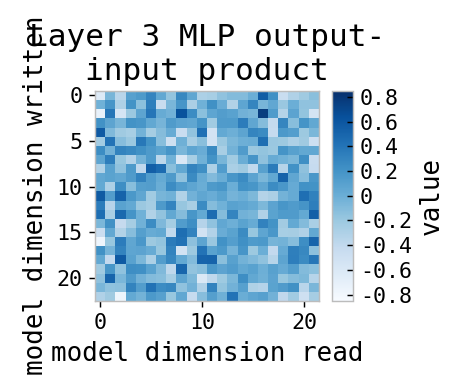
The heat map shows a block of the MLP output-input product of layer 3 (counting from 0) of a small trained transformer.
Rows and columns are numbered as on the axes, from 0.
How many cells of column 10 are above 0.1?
6
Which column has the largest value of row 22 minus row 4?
11
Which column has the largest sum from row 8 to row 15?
9
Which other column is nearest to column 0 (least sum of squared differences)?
18
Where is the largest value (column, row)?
16, 2
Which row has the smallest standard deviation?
10
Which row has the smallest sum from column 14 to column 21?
22
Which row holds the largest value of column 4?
5
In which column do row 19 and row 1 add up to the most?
8
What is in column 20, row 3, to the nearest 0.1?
0.2
